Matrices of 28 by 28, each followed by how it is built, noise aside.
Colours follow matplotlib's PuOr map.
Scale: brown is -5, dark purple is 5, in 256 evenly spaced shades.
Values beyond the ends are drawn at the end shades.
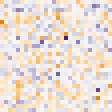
blocks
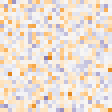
repeating rows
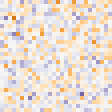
noise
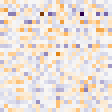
uneven rows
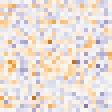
blocks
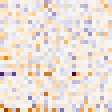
uneven rows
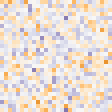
noise
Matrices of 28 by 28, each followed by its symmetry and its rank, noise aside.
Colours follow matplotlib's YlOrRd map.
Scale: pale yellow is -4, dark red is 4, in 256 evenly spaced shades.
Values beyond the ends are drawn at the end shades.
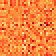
antisymmetric, rank four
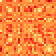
symmetric, rank three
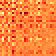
no symmetry, rank three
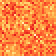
symmetric, rank six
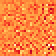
no symmetry, rank four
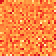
symmetric, rank six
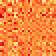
no symmetry, rank three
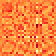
no symmetry, rank three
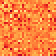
symmetric, rank four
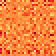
no symmetry, rank four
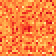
no symmetry, rank six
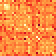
symmetric, rank four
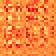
no symmetry, rank three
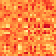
no symmetry, rank three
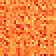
antisymmetric, rank six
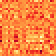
no symmetry, rank three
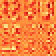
no symmetry, rank four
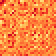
symmetric, rank six
